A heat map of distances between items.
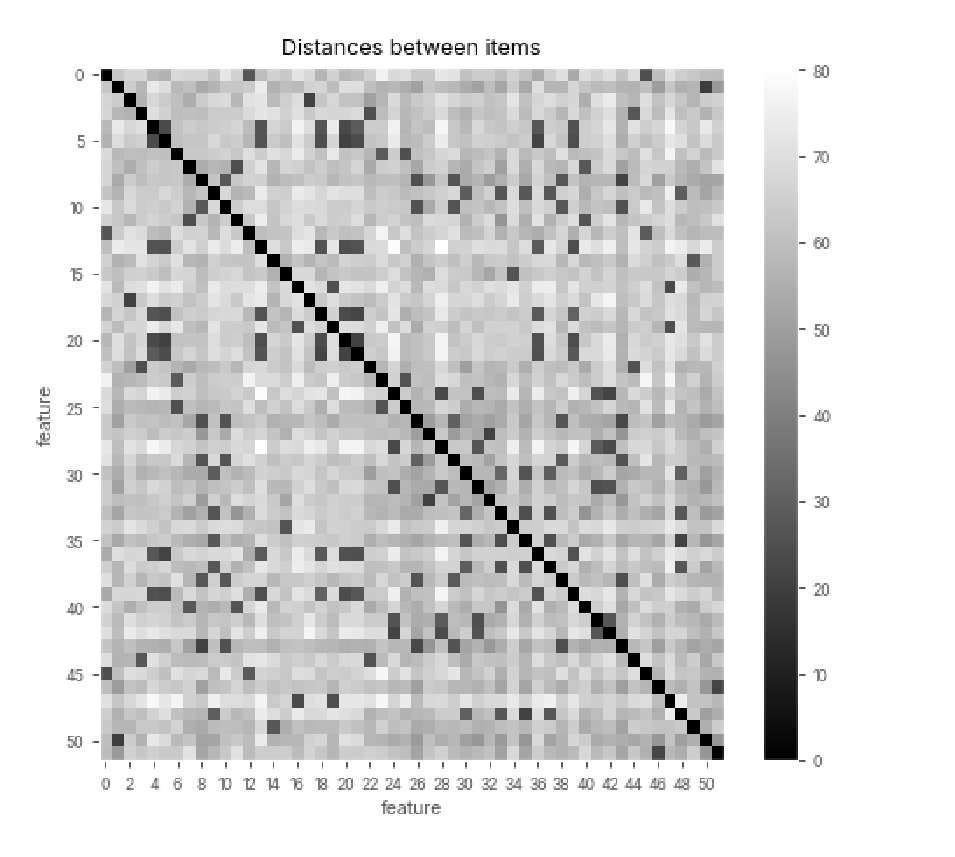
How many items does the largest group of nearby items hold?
8
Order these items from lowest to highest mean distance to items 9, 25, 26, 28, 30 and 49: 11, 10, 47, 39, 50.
50, 10, 11, 39, 47
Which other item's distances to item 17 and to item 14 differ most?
2
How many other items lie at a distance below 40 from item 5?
7
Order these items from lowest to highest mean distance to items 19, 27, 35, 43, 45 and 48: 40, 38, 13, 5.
38, 40, 5, 13
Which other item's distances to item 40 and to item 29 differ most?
11
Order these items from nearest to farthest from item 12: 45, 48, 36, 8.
45, 36, 48, 8
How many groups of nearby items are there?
15
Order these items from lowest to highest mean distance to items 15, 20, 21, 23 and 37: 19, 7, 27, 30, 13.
13, 30, 27, 7, 19
